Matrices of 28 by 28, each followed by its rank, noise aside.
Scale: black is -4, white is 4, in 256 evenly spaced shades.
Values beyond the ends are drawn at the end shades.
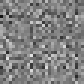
four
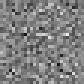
six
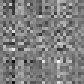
three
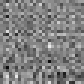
three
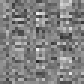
four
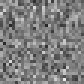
seven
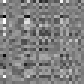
three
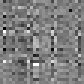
three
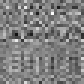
three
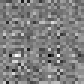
four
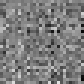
five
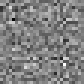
five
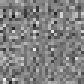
six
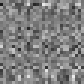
three
